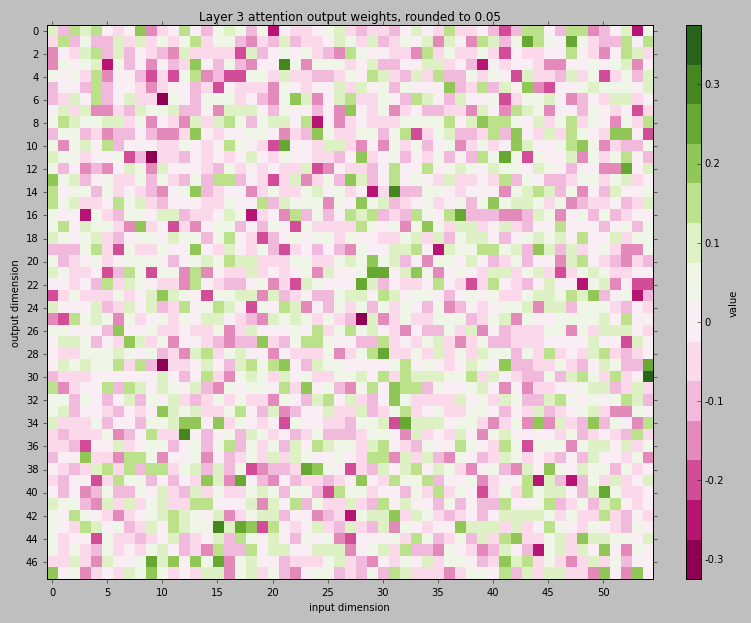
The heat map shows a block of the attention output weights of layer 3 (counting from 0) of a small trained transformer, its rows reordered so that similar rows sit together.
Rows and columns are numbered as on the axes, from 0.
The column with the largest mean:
13
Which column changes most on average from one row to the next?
41
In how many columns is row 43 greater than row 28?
26
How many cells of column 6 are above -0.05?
22
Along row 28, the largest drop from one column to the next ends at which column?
31
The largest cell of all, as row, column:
30, 54
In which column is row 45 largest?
50
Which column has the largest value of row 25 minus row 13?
20
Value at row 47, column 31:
0.15
